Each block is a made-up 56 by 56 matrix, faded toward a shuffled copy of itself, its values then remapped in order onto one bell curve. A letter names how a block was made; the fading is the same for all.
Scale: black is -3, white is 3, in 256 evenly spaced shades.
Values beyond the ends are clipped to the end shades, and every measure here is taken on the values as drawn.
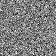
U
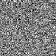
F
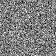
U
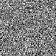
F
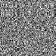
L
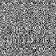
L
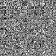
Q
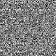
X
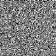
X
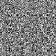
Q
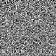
F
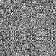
L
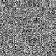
L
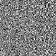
Q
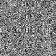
F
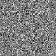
Q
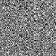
Q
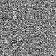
F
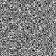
L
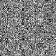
Q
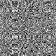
L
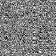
Q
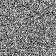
U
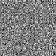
L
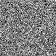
U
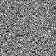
F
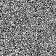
U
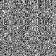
L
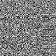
X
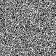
U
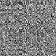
L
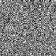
L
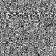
X
